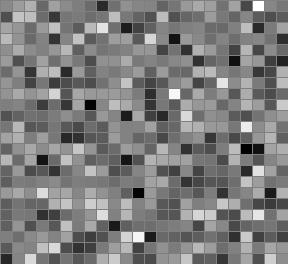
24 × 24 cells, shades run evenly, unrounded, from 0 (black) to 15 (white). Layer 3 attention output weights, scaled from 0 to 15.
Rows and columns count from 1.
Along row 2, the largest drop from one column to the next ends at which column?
15
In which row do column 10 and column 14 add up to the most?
2
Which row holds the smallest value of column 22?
14
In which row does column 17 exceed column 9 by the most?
1
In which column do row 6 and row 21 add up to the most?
6
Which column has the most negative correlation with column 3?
19
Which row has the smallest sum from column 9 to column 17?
21
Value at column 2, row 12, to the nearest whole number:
11
